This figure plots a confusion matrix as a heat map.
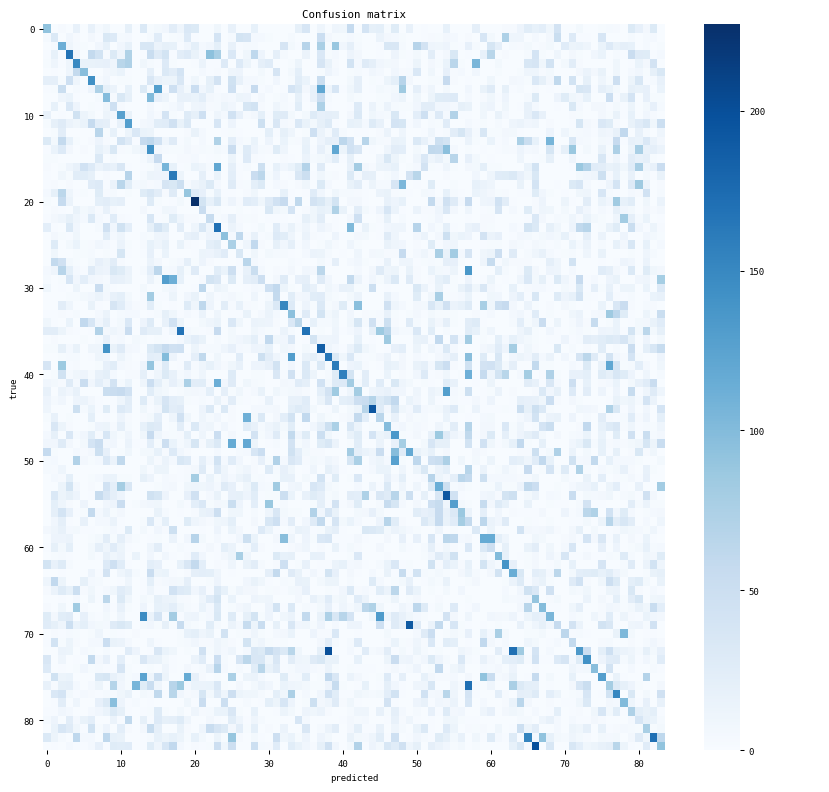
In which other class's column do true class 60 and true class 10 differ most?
55
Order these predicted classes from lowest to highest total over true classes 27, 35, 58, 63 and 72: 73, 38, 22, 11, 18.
22, 73, 11, 18, 38
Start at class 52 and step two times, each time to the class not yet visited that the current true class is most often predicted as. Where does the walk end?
77
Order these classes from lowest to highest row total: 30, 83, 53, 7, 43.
30, 43, 53, 7, 83
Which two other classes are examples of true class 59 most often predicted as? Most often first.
60, 32
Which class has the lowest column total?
12
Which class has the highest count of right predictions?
20
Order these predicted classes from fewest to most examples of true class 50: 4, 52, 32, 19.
32, 19, 52, 4
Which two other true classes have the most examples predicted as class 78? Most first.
70, 22
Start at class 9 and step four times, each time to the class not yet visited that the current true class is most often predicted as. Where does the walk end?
39
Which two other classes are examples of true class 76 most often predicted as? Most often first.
57, 12
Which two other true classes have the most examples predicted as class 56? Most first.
57, 52
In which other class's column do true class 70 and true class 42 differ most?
54
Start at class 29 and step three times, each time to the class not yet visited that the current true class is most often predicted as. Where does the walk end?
41
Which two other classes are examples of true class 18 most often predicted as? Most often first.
48, 80
